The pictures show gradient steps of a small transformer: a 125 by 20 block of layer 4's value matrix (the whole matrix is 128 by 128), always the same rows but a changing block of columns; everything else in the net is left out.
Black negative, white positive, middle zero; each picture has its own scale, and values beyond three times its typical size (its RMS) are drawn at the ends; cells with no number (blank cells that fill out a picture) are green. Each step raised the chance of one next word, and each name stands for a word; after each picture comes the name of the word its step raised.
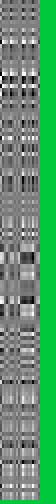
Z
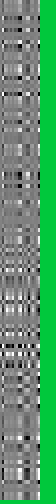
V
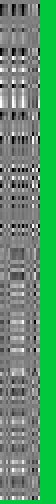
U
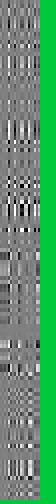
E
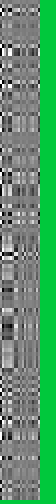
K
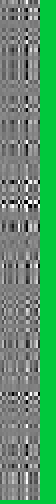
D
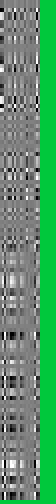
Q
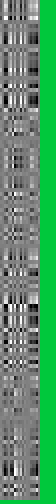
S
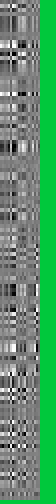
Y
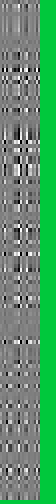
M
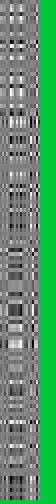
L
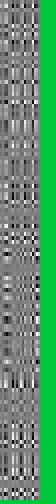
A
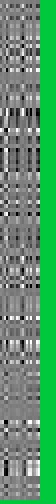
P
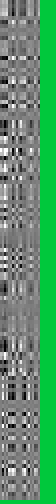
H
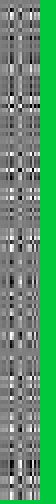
Q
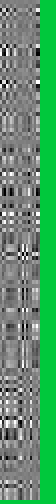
K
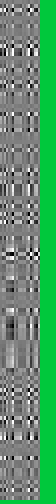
K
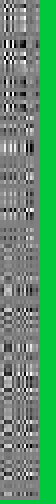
Y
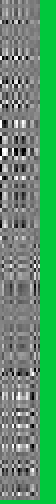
H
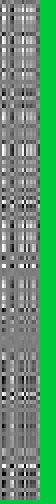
D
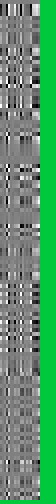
U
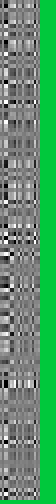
A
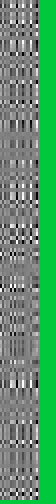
A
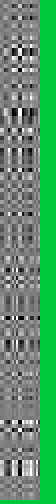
P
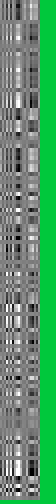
S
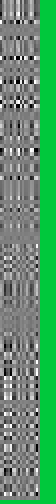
H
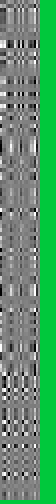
Y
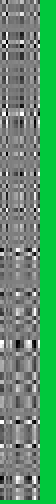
L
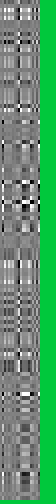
D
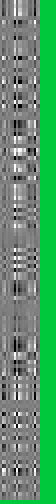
H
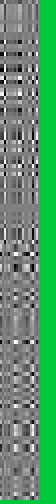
M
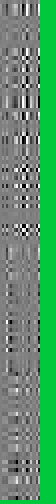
U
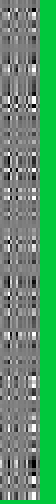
Q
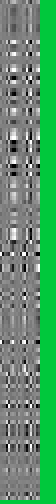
M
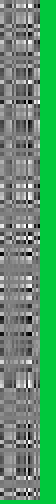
A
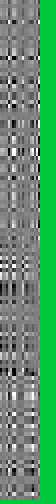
H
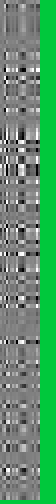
M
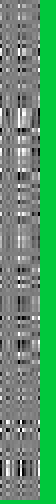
P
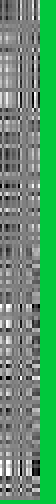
S
